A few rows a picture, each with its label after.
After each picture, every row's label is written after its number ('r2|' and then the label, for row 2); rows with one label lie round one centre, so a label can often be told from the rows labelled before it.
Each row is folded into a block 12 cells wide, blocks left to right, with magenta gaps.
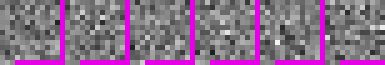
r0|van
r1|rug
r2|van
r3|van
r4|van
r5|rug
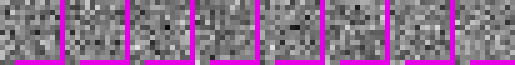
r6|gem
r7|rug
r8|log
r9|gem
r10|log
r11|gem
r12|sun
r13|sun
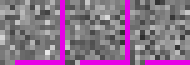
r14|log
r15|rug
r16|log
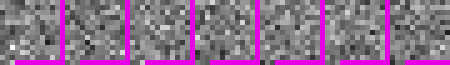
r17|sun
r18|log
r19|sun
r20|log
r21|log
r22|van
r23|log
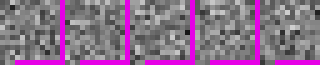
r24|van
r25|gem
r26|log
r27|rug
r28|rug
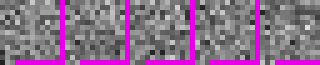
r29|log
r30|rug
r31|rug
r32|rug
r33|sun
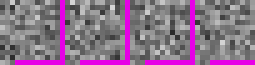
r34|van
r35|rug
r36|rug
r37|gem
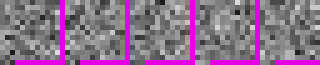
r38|log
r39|log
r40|log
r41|rug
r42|gem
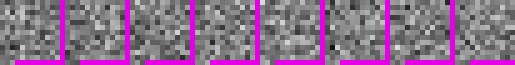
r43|van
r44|rug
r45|rug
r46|sun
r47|gem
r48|sun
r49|log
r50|rug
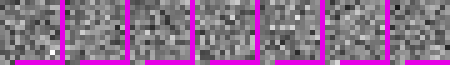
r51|gem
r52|sun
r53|sun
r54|gem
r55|rug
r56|sun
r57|sun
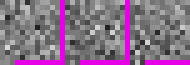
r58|log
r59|rug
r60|rug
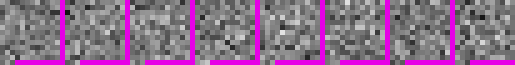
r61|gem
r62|sun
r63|van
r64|sun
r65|van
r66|rug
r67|log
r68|gem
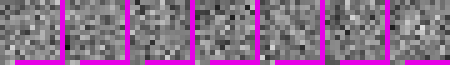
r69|sun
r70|van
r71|van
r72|sun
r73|sun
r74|log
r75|sun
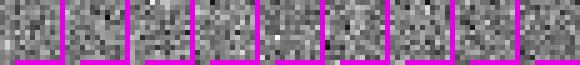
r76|log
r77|van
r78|gem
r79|log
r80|gem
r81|van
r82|van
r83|log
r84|van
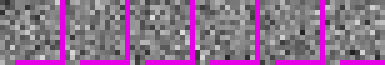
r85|sun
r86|rug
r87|van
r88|rug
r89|log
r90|log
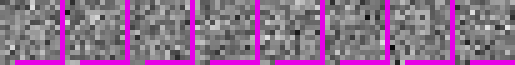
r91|sun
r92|sun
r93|sun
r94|gem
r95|gem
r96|van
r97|van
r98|rug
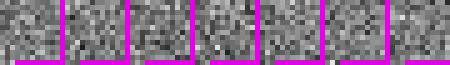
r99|sun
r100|log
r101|rug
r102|rug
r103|rug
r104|log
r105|van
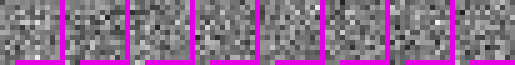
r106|van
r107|gem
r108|sun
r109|sun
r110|sun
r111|log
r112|log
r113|gem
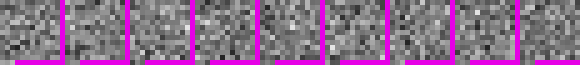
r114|van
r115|van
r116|rug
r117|gem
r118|rug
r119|van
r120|log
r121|van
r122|log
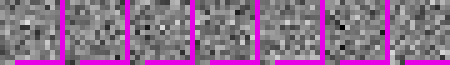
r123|van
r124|rug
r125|log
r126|van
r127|van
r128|log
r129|gem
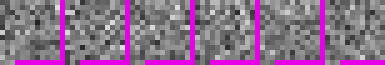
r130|sun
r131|log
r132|rug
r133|rug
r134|rug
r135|van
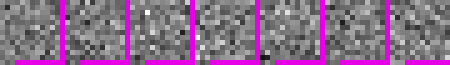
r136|rug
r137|rug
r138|rug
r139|gem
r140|rug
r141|rug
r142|van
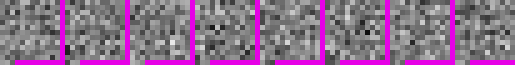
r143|gem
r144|van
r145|gem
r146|log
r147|gem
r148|log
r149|log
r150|gem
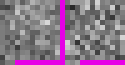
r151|rug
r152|rug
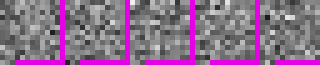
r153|rug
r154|log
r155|gem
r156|rug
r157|log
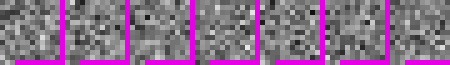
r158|sun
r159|gem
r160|gem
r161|log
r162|gem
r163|sun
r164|sun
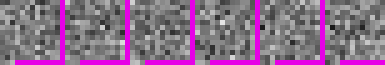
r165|van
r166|gem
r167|gem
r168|van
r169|sun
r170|gem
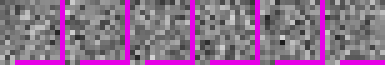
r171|sun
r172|log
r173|van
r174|rug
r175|log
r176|log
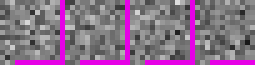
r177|sun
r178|van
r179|van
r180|sun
